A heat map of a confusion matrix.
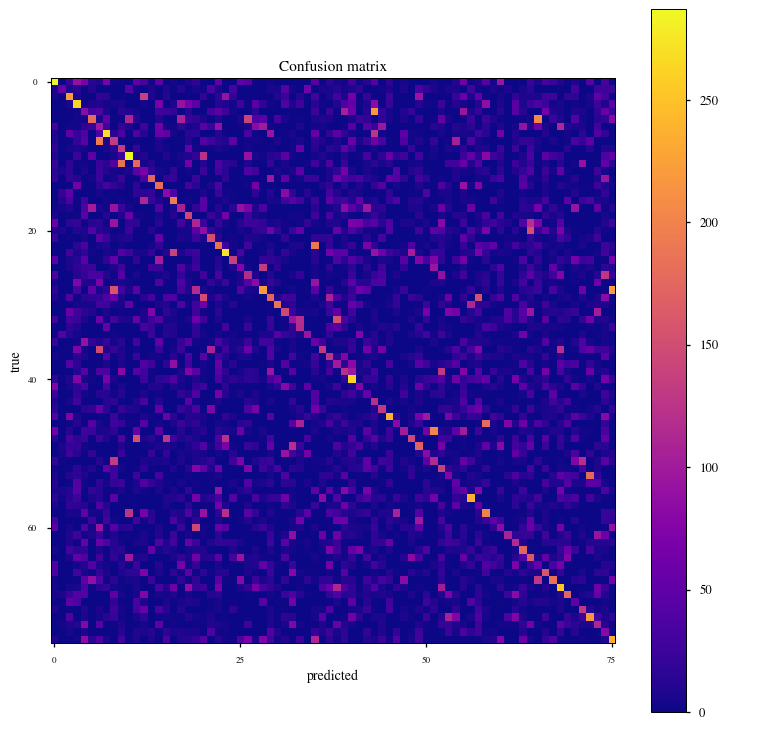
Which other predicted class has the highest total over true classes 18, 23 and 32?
38
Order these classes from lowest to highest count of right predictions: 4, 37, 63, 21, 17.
4, 17, 37, 21, 63
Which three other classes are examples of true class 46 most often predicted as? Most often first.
58, 33, 61
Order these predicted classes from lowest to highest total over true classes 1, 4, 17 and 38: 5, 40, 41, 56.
41, 56, 5, 40
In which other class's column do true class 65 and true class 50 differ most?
31
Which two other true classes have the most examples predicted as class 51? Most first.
47, 25
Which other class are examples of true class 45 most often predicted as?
50
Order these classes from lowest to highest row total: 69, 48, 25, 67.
25, 69, 67, 48
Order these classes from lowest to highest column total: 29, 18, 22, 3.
18, 29, 3, 22
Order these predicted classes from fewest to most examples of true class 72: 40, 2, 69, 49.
49, 69, 2, 40
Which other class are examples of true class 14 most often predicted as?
55
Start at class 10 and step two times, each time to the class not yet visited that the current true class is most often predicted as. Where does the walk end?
64
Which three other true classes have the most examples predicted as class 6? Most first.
8, 36, 60
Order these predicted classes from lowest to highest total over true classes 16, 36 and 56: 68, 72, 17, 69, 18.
18, 17, 69, 72, 68
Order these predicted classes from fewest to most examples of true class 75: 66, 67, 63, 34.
34, 66, 67, 63
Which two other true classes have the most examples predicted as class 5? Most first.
17, 67
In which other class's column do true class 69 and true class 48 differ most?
11
